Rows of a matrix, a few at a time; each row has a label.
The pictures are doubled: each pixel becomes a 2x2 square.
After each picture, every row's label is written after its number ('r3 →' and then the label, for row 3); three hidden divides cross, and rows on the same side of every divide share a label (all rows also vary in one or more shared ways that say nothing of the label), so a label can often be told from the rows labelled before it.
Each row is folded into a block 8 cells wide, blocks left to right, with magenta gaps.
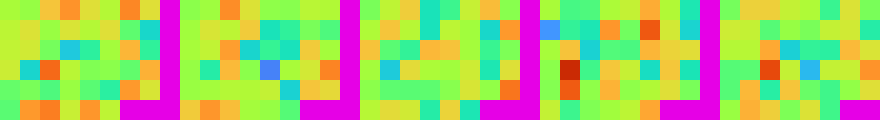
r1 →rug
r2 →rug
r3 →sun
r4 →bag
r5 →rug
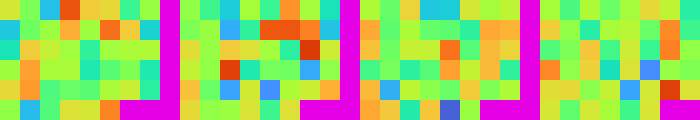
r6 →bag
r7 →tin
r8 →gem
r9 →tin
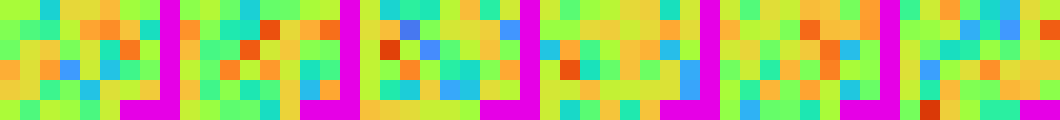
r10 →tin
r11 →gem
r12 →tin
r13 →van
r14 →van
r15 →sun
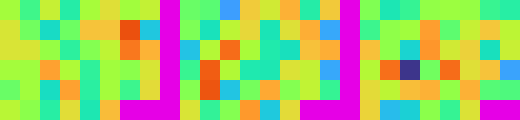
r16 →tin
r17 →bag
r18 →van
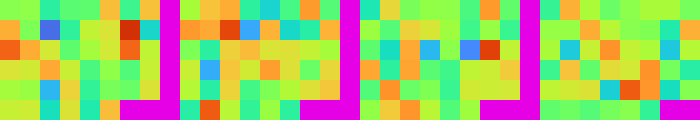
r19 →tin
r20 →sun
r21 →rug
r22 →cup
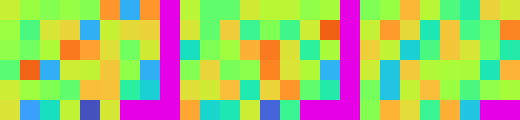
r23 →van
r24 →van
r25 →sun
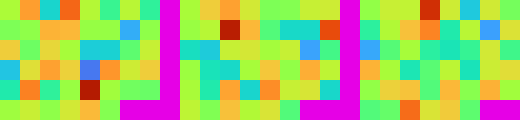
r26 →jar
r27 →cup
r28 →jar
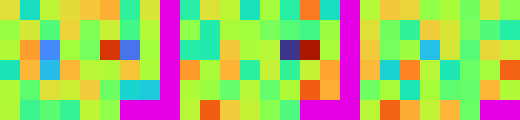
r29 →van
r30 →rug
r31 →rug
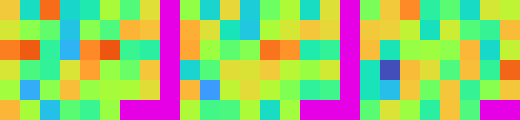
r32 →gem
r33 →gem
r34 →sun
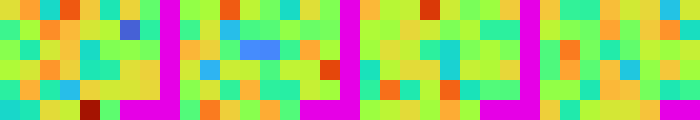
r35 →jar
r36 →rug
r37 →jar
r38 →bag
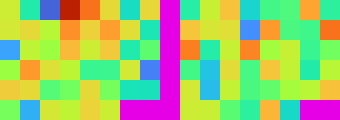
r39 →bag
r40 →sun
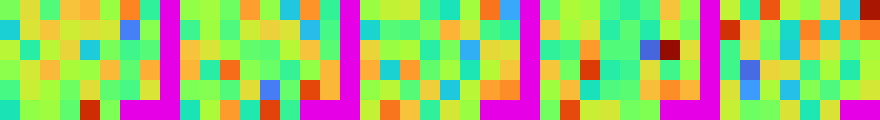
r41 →jar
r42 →rug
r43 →rug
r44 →rug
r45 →gem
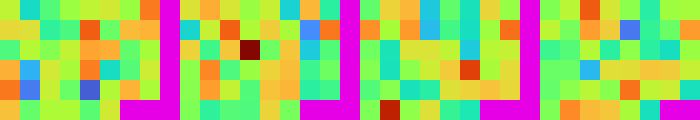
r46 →gem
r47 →cup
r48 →sun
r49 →cup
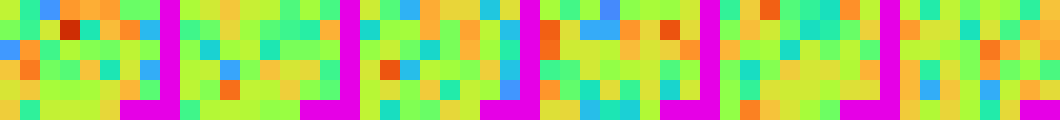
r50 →bag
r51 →cup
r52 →bag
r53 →gem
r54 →sun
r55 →gem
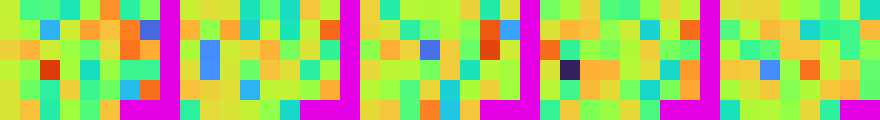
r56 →tin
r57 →sun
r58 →tin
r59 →sun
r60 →cup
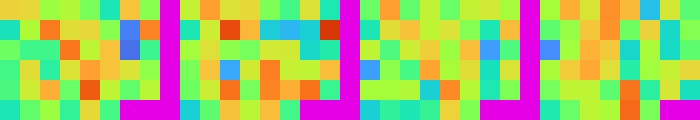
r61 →cup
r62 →cup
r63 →cup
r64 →jar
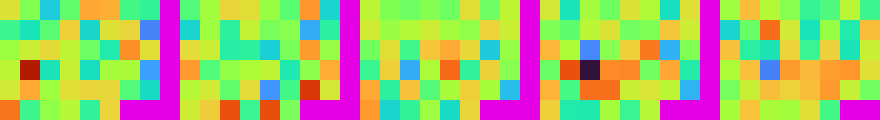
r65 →bag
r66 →rug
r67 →van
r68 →van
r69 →cup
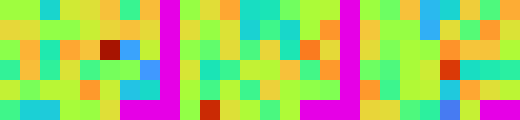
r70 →van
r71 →sun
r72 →gem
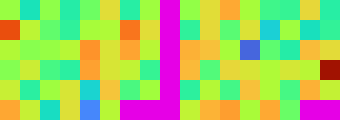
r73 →gem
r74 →rug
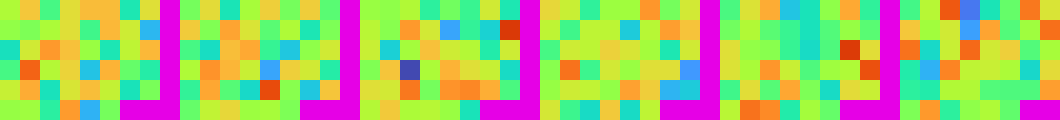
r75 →bag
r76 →jar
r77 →cup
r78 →van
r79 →rug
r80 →sun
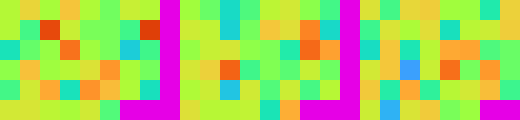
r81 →cup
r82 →tin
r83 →van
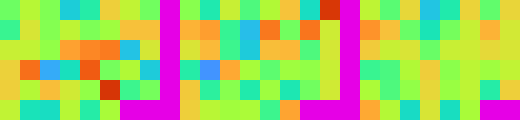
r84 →van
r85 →gem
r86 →gem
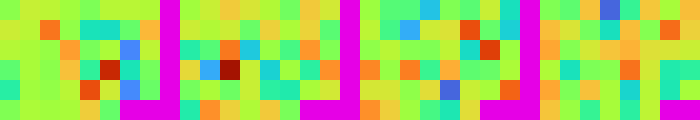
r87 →cup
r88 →rug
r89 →tin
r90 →gem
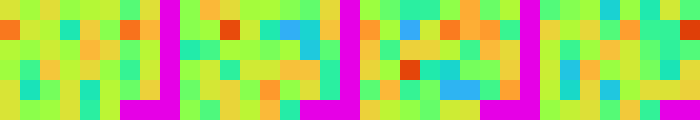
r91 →gem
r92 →cup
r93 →tin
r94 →sun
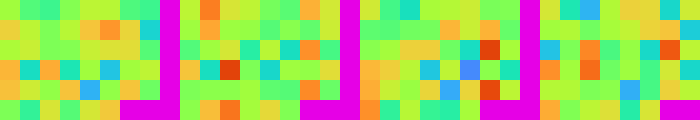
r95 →tin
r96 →rug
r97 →tin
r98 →tin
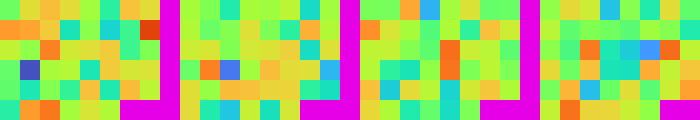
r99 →sun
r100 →van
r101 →gem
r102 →rug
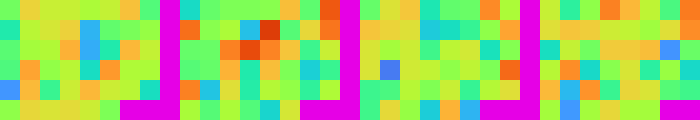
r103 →jar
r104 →gem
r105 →sun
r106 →van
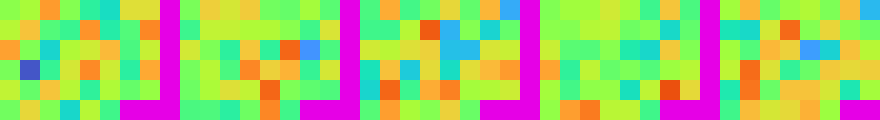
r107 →sun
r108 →cup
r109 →jar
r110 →rug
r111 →jar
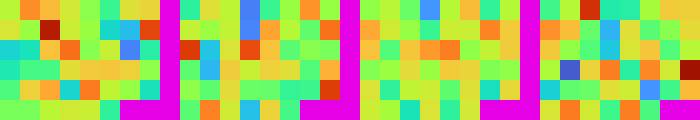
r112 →cup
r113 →sun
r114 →gem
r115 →sun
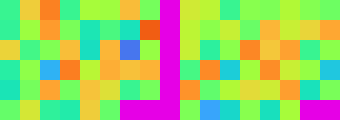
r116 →cup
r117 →van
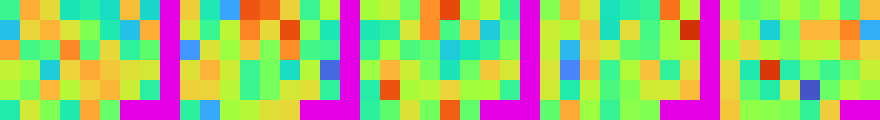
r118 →cup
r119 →bag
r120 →jar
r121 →sun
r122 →tin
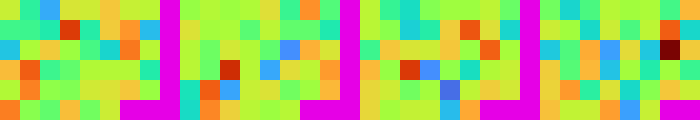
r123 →bag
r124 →rug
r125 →tin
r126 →tin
